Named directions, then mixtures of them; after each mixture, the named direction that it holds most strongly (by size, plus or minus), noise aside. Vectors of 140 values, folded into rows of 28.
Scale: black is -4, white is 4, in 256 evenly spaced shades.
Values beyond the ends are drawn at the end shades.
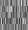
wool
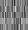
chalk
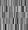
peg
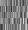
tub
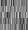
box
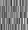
tub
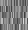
tub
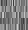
box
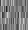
box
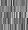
box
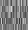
wool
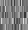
chalk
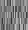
box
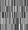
chalk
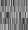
box
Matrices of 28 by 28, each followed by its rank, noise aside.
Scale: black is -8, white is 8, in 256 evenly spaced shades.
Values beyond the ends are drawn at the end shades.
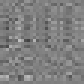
three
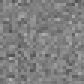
eight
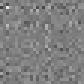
four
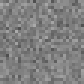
eight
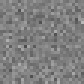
eight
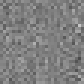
six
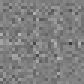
six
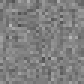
six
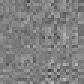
four
